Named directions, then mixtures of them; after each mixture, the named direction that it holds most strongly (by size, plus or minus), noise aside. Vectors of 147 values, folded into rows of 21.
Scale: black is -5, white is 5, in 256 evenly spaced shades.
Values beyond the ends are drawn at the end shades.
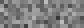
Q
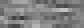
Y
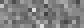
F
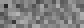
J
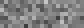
Q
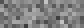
Q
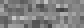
Y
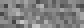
J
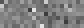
F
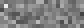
J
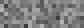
Q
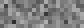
J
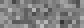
F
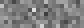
F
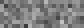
Q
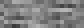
Y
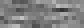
Y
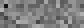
J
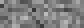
F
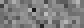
F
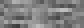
Y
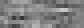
Y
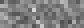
F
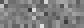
F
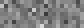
F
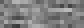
Y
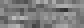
Y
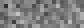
J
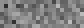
J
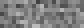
J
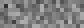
J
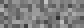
Q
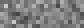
J
